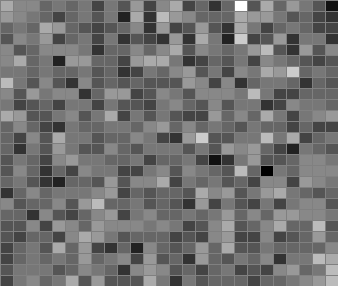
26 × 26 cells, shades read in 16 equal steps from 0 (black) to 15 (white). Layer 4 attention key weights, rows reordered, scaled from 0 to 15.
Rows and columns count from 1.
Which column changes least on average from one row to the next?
4
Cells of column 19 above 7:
8
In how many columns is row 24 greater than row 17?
14
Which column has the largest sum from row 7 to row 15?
20
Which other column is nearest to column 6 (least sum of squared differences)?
3
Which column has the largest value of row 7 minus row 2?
23
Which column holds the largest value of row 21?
25
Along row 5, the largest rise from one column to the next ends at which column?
24
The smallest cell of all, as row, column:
16, 21
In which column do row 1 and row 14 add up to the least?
26
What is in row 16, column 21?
0
